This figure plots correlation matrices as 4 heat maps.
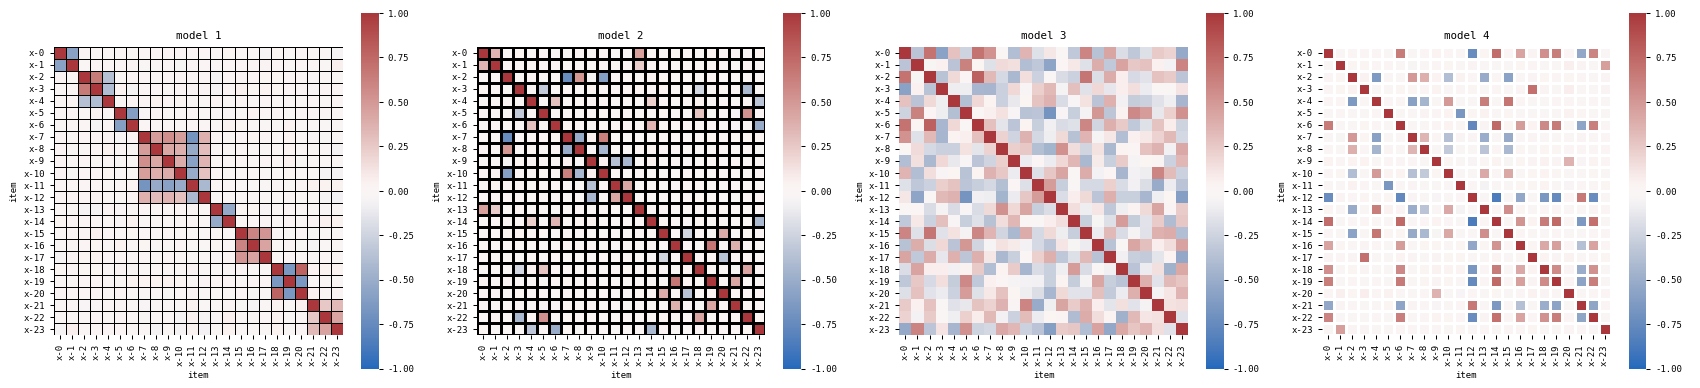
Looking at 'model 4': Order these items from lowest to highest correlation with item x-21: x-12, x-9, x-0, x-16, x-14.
x-14, x-0, x-16, x-9, x-12
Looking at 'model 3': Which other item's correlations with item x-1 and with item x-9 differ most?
x-5
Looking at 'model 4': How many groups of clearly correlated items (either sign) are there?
6
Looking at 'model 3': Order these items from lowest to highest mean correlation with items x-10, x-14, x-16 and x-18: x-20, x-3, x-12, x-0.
x-0, x-12, x-20, x-3
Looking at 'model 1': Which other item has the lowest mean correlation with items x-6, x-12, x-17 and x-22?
x-5
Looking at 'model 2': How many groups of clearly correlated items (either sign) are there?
7
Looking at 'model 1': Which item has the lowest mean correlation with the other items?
x-11
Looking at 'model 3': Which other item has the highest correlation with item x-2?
x-6
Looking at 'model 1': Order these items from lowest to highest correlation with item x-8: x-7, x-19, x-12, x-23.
x-23, x-19, x-12, x-7
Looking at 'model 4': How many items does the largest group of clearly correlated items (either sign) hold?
9
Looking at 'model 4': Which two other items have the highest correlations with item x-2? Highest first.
x-7, x-8
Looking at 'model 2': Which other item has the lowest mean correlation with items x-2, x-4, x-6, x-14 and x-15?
x-23
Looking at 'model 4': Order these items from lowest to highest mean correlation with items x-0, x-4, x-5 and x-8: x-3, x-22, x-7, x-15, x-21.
x-21, x-7, x-3, x-15, x-22
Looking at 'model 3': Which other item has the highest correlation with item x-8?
x-13
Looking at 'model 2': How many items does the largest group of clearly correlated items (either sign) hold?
4
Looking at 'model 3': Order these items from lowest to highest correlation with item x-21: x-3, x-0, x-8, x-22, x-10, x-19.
x-19, x-3, x-22, x-0, x-8, x-10
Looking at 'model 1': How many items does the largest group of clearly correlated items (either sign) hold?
6
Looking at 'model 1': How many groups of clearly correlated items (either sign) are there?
8
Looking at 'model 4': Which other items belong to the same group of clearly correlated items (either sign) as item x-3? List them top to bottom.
x-17
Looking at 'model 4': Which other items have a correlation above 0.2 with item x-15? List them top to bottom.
x-4, x-10, x-13
